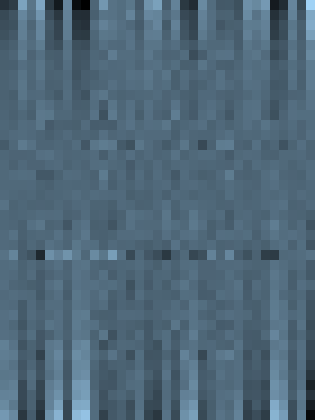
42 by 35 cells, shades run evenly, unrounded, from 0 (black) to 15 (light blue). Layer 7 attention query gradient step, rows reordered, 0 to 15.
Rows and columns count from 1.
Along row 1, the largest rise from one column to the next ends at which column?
35
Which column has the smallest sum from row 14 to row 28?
5
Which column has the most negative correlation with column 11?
19
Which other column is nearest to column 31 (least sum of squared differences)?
22
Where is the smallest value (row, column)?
1, 10
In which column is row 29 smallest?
15
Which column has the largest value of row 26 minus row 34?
13
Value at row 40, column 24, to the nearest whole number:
7
